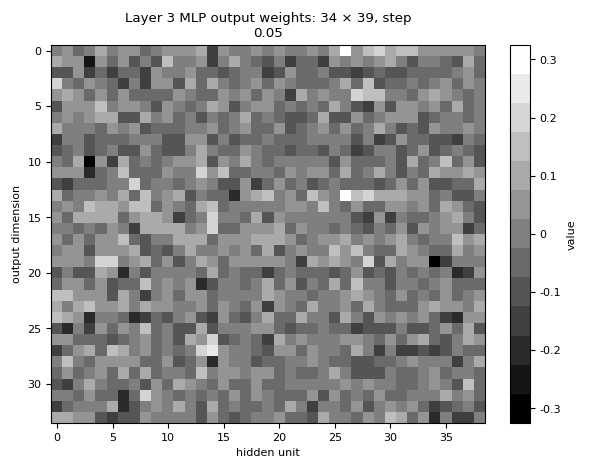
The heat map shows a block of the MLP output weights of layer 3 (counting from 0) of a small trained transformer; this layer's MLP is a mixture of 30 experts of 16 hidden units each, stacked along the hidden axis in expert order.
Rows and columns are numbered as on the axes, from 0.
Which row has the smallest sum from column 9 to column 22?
8
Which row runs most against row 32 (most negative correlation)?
23
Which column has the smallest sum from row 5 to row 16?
16
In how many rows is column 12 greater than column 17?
17
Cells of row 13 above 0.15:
2
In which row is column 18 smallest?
12
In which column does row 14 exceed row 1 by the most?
3
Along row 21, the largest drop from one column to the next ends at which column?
13
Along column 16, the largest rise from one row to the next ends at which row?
14
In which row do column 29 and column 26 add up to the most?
0
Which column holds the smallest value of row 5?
28
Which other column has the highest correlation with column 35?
34
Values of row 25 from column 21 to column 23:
-0.1 -0.05 -0.05
